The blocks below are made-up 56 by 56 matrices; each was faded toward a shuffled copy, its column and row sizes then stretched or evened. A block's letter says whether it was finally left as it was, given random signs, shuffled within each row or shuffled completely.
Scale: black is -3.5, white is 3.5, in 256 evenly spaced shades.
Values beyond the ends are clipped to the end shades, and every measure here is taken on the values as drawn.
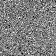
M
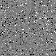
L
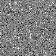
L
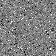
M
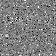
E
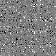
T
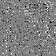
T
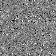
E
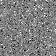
M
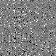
T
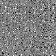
T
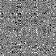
T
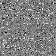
E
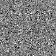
L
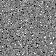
M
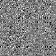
T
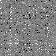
L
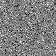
M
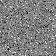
M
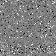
E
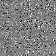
L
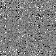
L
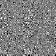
T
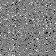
T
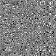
T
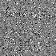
L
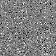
L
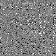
T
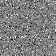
E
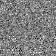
E
